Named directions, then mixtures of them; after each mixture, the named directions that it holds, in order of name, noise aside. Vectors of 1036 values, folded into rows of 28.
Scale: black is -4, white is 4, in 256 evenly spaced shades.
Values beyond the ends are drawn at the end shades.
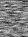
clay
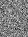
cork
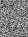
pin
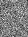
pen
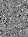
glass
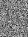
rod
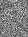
cork, pen.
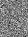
cork, pin.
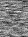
clay.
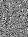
glass, rod.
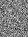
cork.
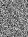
cork, pen.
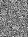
pen, rod.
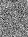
pen.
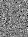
glass, rod.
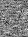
clay, glass.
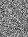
cork.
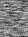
clay.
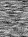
clay.
